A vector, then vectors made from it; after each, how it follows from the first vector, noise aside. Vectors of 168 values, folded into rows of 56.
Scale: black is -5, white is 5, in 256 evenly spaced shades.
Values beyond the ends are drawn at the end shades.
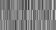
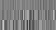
reversed, partly zeroed.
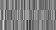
reversed.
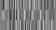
wrapped around.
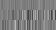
negated, partly zeroed.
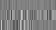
wrapped around, partly zeroed.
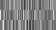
reversed.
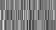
reversed.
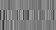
reversed, negated, partly zeroed.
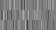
reversed, partly zeroed.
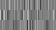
reversed, partly zeroed.
